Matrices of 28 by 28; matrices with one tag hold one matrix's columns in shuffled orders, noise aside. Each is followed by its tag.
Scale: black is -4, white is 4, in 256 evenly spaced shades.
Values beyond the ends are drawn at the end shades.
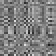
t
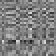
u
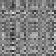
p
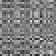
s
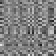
t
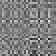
s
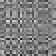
s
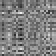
p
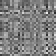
p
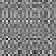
s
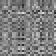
p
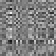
u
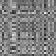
p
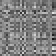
p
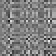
s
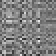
s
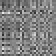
p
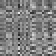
p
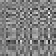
u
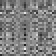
p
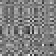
t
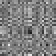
t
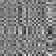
t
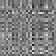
p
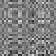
s
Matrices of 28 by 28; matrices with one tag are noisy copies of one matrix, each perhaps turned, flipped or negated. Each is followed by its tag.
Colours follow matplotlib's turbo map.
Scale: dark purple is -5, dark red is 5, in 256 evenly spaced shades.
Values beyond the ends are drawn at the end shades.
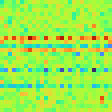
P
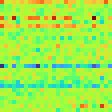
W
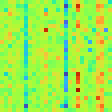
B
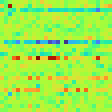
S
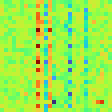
P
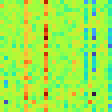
W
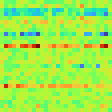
B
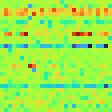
B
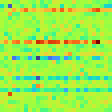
S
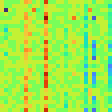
W
